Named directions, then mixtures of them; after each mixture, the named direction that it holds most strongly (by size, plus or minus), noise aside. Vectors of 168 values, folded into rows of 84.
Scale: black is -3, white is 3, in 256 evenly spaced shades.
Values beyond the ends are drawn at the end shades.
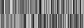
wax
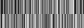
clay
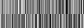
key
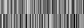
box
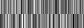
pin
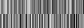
box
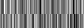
wax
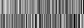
key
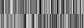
wax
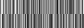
clay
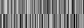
box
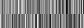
key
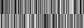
clay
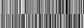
key
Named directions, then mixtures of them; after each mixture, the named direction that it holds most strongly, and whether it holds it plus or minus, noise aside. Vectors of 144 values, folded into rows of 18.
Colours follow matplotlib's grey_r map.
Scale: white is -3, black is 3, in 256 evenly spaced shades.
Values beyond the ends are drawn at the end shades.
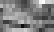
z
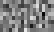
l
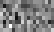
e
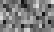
l, plus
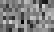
l, plus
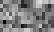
z, plus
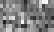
z, plus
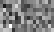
e, plus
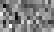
e, plus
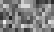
e, minus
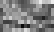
z, plus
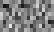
l, plus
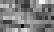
z, plus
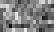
z, plus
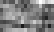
z, plus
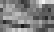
z, plus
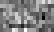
z, plus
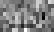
l, plus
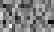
e, plus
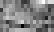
z, plus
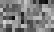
z, minus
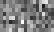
l, minus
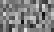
l, plus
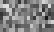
l, minus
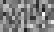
l, minus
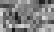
z, minus
